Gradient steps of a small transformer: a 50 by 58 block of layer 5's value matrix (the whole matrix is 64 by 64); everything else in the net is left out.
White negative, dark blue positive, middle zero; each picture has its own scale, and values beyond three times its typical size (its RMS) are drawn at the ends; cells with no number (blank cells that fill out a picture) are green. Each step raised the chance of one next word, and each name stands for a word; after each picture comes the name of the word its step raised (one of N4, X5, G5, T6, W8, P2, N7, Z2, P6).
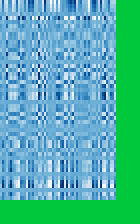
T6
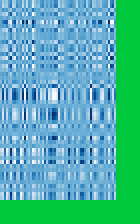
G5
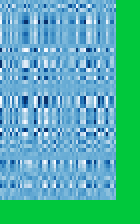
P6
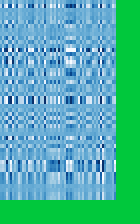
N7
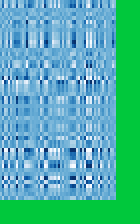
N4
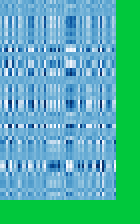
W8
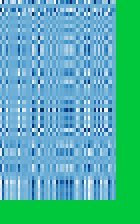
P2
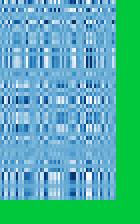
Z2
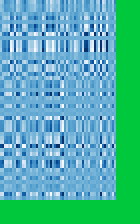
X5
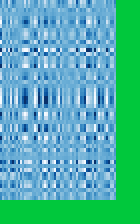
G5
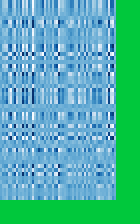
G5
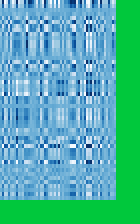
X5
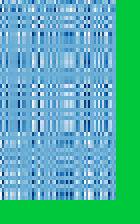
Z2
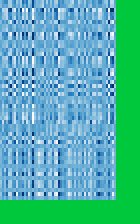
Z2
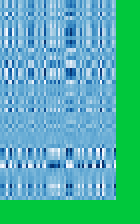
N4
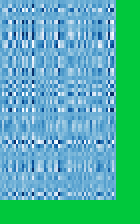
P6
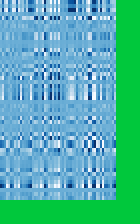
T6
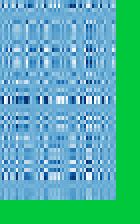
N7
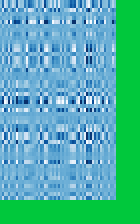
P6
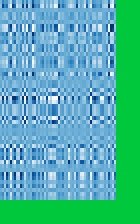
N7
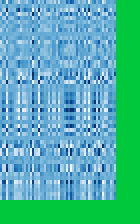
P2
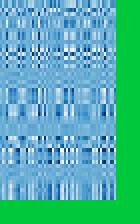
G5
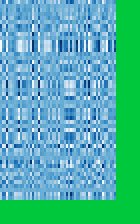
X5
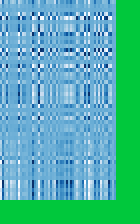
T6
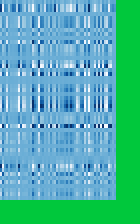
W8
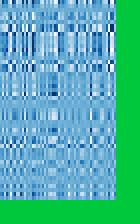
X5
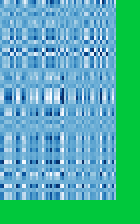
G5
